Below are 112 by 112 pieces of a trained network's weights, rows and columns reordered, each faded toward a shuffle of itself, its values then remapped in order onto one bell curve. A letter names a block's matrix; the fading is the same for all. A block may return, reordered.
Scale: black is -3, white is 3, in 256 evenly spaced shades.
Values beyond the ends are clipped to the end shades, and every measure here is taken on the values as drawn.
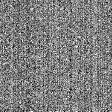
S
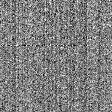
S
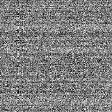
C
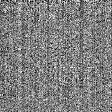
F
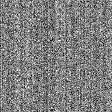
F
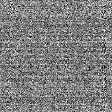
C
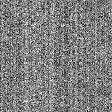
S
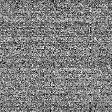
C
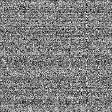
C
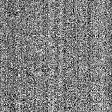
S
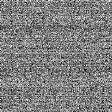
C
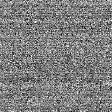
C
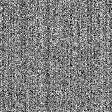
S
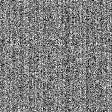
F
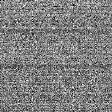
C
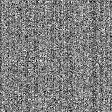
F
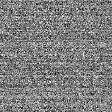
C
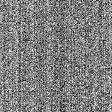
F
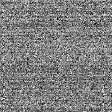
C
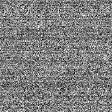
C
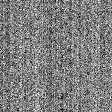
S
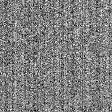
F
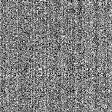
F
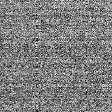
C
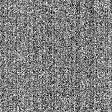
S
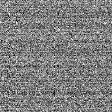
C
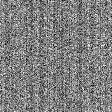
F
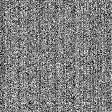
S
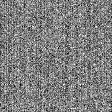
S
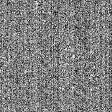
F
